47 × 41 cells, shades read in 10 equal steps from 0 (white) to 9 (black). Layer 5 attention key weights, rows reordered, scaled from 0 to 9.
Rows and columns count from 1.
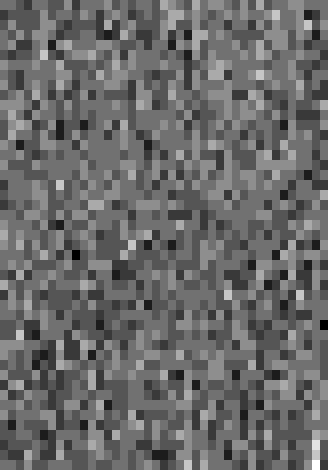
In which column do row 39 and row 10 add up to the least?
3
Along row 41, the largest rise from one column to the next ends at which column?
14
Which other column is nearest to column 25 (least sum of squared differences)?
38
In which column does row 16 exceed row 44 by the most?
40
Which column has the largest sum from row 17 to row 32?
15
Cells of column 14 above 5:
20
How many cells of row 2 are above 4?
30
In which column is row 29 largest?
34
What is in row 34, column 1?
6
